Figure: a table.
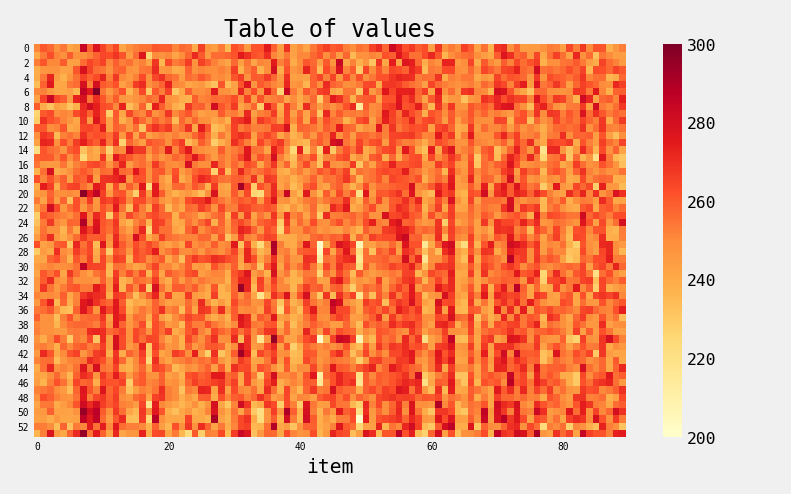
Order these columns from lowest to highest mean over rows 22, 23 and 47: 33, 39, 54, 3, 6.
39, 33, 3, 6, 54
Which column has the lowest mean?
49
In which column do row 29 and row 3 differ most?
81
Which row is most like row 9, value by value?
23
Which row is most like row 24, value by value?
44
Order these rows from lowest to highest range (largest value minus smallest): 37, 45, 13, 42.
37, 13, 42, 45
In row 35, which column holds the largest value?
45
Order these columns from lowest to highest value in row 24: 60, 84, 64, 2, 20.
64, 60, 20, 84, 2
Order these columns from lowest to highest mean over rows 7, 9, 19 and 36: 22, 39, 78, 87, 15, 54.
39, 22, 15, 87, 78, 54
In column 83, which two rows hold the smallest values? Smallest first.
15, 39
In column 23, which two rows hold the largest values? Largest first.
16, 14
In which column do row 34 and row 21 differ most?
26
